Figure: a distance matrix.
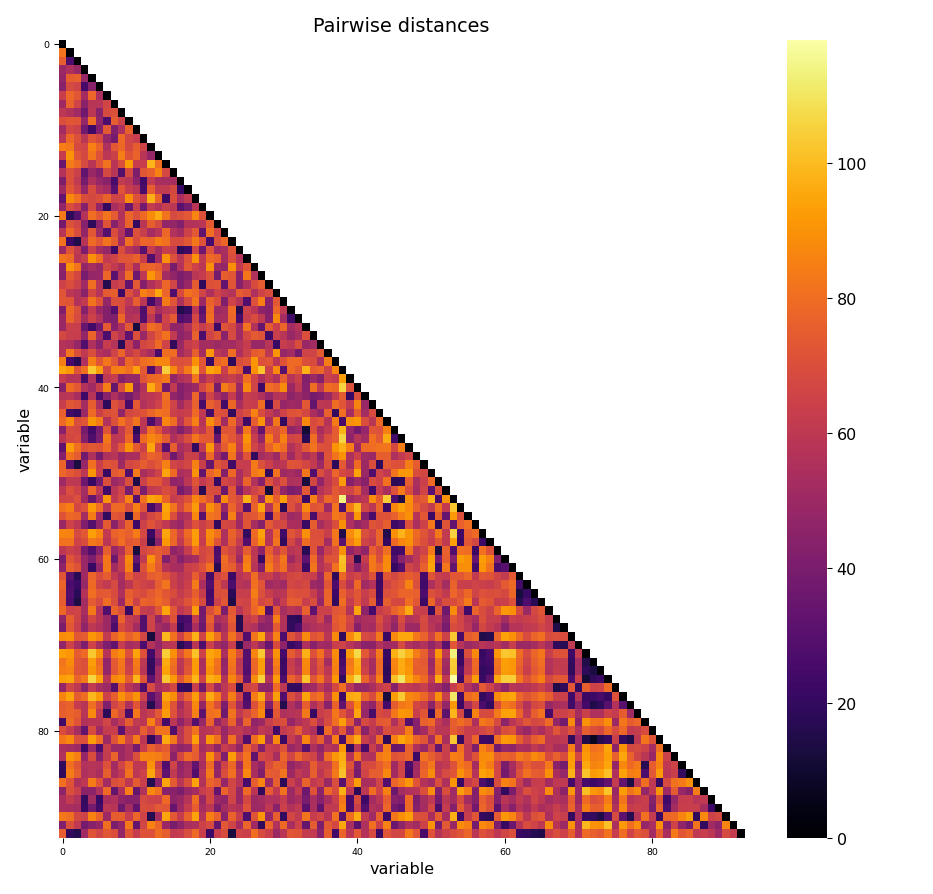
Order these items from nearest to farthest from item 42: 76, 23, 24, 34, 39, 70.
34, 70, 24, 39, 76, 23
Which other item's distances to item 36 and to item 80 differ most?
29
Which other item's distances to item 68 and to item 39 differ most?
67
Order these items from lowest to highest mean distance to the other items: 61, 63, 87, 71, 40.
63, 87, 61, 40, 71
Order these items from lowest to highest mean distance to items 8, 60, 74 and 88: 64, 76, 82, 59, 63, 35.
35, 82, 59, 63, 64, 76
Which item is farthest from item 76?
53
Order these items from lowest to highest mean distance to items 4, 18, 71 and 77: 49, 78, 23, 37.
78, 49, 23, 37
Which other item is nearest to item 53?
46
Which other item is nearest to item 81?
72
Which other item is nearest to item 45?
33
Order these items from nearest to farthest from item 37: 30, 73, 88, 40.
88, 30, 40, 73
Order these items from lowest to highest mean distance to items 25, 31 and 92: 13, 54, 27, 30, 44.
30, 44, 54, 13, 27
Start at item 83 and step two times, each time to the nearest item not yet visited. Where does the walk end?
26
